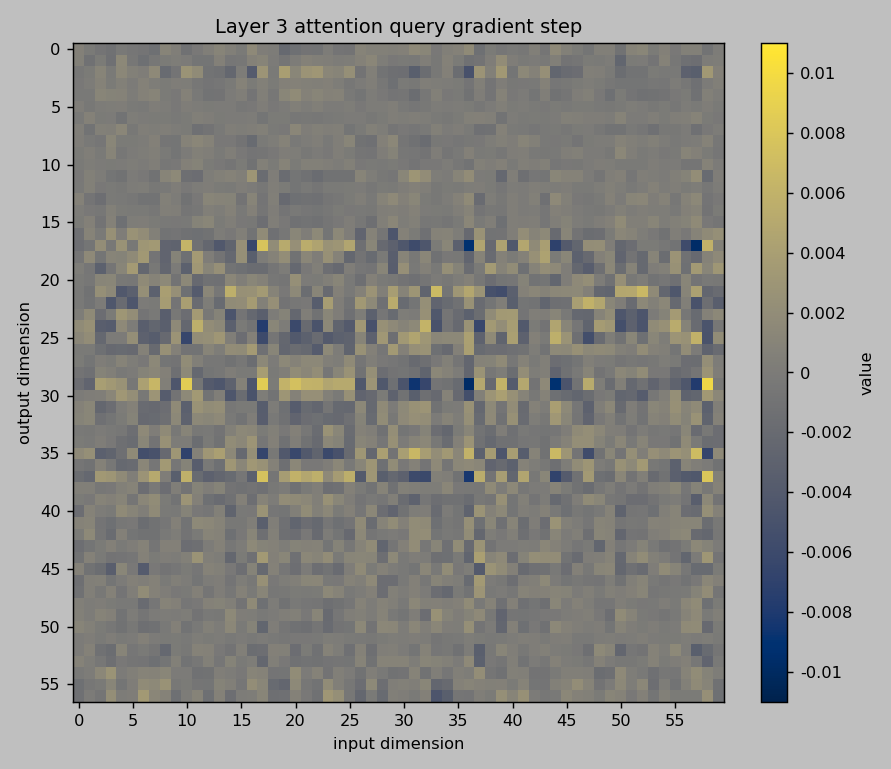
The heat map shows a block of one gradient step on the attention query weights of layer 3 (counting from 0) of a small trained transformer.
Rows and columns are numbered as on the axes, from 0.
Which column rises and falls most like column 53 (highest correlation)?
12
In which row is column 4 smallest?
21
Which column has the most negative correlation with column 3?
26
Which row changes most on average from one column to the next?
29
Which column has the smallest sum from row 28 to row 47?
36
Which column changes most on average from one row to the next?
57
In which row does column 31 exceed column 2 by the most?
35
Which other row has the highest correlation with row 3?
4
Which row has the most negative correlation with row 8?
11
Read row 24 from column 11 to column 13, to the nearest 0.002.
0.006 0.002 0.002
